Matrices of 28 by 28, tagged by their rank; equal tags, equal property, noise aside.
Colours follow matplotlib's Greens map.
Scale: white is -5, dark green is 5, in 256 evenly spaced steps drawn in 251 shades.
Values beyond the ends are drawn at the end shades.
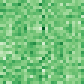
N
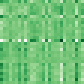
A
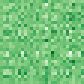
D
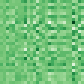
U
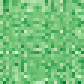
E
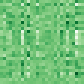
U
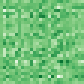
D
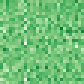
E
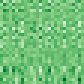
U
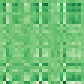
A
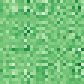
D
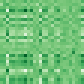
A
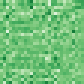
N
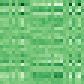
A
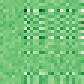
A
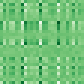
A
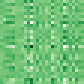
U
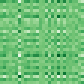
A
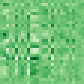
U
